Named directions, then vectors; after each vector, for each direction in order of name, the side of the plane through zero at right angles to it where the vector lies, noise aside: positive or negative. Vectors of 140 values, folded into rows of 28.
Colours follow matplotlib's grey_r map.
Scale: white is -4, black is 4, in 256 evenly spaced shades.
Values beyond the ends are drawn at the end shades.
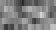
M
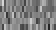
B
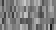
negative, negative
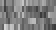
positive, negative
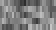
positive, positive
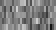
negative, negative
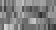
positive, negative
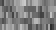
negative, negative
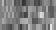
positive, positive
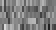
positive, negative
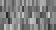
positive, negative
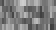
negative, negative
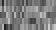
negative, positive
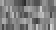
positive, positive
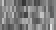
positive, positive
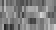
negative, positive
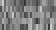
positive, positive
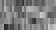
negative, positive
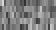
positive, positive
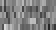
positive, negative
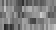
negative, positive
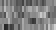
negative, positive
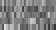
positive, negative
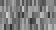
negative, positive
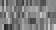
negative, positive
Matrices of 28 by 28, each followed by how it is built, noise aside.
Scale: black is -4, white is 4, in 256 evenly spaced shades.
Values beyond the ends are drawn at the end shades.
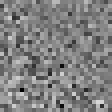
lower triangular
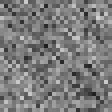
Toeplitz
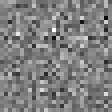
low rank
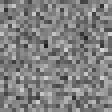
repeating columns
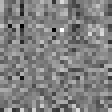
low rank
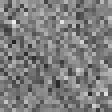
Toeplitz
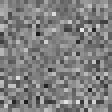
low rank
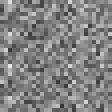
repeating rows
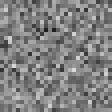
noise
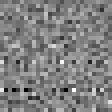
uneven rows
